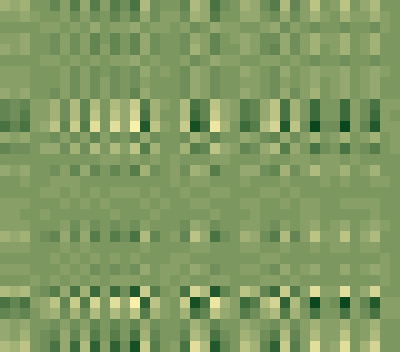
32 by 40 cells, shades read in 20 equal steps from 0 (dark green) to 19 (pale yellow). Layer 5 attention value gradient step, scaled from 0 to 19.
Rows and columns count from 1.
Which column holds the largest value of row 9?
32
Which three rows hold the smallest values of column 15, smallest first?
12, 28, 11
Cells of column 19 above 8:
17
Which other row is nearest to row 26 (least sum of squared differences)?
18
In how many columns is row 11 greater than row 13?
18
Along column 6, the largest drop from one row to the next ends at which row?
13
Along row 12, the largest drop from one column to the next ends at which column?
15
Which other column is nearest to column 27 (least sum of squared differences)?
23
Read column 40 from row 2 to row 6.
9 9 9 9 9
